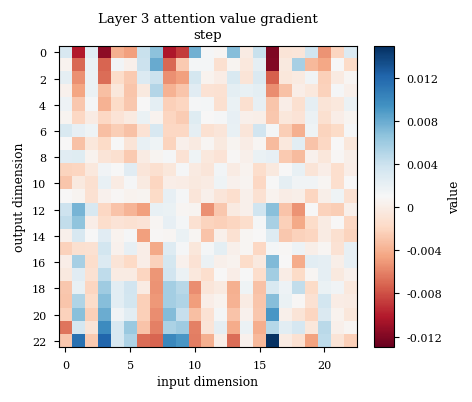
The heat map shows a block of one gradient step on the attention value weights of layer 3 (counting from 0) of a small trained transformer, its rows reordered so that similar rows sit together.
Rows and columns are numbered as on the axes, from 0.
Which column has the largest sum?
16
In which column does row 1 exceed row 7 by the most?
7
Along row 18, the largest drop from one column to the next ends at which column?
10
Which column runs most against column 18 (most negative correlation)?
0
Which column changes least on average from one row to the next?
20
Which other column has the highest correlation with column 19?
22
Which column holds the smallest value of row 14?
6
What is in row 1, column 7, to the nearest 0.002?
0.008
